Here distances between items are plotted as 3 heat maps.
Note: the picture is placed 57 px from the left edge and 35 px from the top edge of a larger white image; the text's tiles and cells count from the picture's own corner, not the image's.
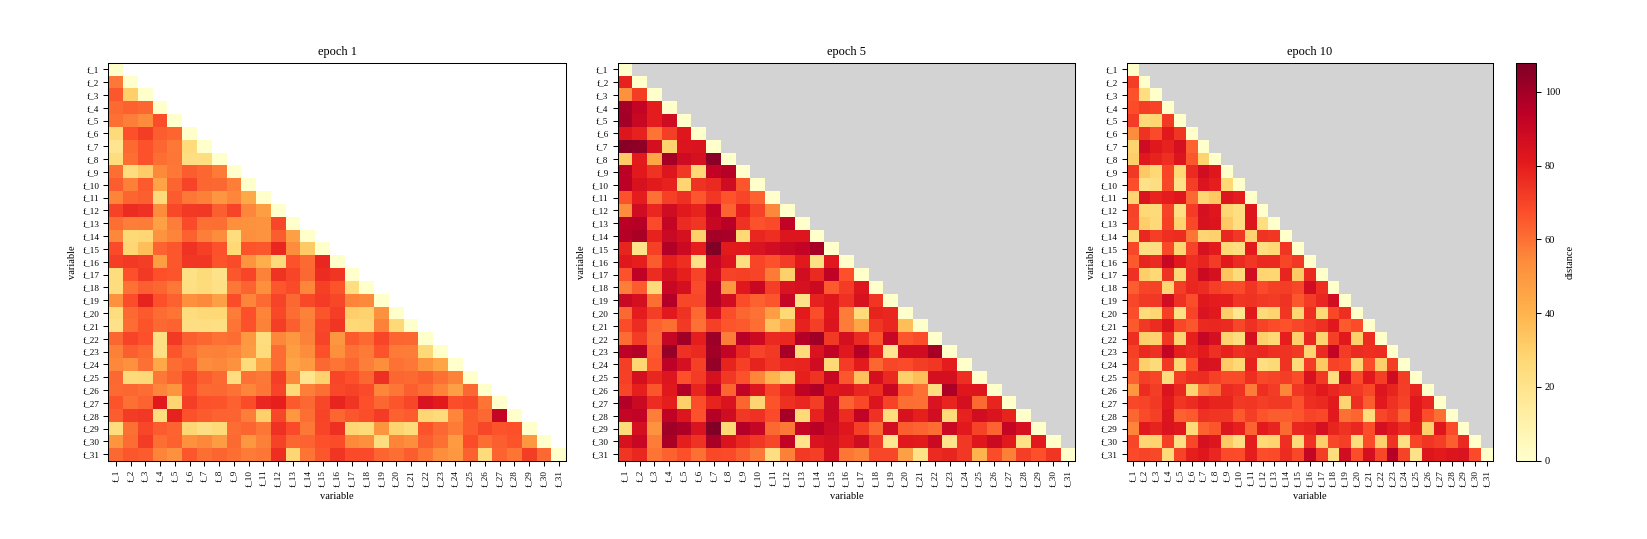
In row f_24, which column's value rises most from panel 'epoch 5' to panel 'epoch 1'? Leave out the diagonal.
f_15
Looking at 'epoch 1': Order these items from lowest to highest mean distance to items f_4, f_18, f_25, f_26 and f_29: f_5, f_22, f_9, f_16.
f_9, f_22, f_5, f_16
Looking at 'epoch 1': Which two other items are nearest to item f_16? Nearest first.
f_12, f_11
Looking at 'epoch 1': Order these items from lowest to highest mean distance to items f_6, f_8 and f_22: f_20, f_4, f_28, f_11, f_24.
f_20, f_11, f_4, f_28, f_24
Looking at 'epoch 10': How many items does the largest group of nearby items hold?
13
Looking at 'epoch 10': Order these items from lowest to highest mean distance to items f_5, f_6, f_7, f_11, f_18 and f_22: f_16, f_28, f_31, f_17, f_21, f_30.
f_30, f_17, f_31, f_28, f_21, f_16
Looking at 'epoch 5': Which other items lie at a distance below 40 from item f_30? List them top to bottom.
f_13, f_19, f_23, f_28
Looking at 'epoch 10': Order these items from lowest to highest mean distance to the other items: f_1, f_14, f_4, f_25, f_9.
f_9, f_1, f_14, f_25, f_4
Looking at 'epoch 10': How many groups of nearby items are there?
7
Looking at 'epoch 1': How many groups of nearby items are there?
8
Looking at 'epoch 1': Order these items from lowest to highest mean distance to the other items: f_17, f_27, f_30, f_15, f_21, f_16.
f_21, f_17, f_30, f_15, f_16, f_27
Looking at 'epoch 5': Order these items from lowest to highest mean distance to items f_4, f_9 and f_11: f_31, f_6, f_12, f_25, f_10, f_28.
f_31, f_6, f_25, f_10, f_12, f_28
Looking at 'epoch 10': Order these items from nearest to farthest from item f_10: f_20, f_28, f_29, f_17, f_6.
f_20, f_17, f_28, f_6, f_29
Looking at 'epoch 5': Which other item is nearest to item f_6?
f_16
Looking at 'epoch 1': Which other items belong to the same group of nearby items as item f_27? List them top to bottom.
f_5
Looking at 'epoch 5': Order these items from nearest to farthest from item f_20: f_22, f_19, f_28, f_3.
f_22, f_3, f_19, f_28
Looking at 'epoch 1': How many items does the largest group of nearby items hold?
9
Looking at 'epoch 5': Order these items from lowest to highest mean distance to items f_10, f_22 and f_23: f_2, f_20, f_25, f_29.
f_20, f_25, f_29, f_2
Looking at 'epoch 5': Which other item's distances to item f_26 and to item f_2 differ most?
f_15
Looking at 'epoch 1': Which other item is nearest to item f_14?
f_25
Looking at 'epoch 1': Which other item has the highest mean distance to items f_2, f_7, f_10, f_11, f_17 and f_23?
f_27
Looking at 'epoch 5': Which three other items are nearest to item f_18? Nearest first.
f_3, f_8, f_1
